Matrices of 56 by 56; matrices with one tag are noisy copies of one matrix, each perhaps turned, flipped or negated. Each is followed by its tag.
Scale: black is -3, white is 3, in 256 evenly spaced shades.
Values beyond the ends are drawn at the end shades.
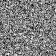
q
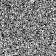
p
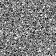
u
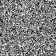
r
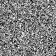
u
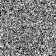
r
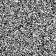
q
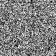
u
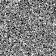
u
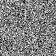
u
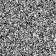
q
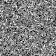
r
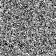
r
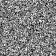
q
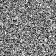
u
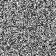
r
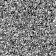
r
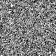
r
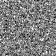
q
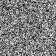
p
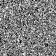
u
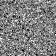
q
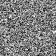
u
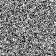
q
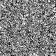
r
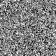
r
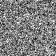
p
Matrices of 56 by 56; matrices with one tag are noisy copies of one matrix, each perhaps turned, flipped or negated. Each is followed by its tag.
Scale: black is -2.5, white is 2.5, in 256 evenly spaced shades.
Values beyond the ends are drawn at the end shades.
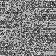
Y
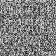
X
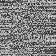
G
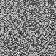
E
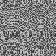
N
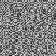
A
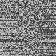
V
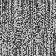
G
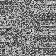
Y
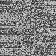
Y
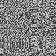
N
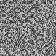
E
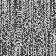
G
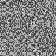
E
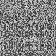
X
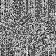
Y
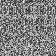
X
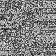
Y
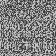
X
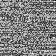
G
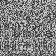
X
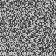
E
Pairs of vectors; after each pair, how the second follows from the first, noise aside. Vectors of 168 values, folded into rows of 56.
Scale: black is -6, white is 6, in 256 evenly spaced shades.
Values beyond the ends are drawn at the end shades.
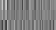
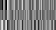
negated, scaled up.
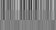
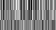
scaled up.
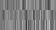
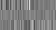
reversed, negated, partly zeroed.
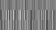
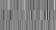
reversed, negated, partly zeroed.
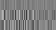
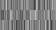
shuffled.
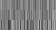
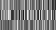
wrapped around, negated, scaled up.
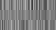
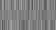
shrunk.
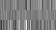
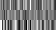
negated, scaled up.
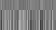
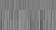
shrunk.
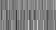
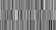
shuffled.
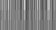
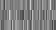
shuffled.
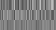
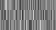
shuffled.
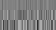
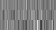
negated, partly zeroed.
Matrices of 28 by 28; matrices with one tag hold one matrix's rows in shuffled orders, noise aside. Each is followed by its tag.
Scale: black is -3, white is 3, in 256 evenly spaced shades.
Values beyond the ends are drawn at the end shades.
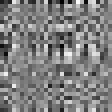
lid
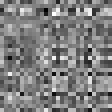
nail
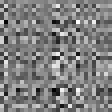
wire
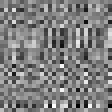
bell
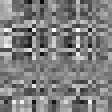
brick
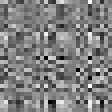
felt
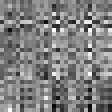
nail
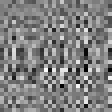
bell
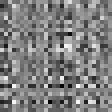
lid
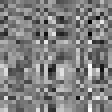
felt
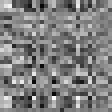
brick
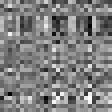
nail
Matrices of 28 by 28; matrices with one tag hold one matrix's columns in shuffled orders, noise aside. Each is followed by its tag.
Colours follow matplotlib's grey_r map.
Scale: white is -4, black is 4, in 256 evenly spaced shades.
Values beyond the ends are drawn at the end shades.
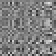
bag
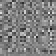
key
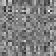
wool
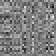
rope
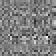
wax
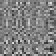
bag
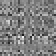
wax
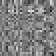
wool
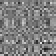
bag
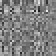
wool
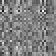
wool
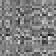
wax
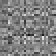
wax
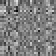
wool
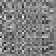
rope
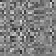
key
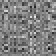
rope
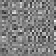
key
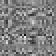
wax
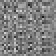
rope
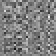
rope
